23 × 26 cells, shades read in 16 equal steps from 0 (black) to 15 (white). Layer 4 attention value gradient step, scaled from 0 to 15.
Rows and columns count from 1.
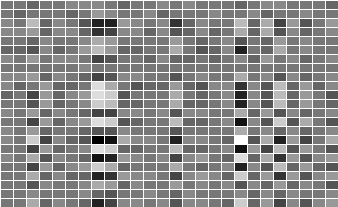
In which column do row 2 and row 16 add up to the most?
19
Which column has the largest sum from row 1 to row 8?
21
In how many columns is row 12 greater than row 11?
4
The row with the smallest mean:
16
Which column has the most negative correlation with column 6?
17
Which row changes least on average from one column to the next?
8
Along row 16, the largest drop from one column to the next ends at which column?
20
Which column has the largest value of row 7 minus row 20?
22
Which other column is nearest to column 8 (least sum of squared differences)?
9
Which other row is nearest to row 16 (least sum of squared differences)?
18
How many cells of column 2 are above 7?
2
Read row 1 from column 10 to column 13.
6 7 7 8
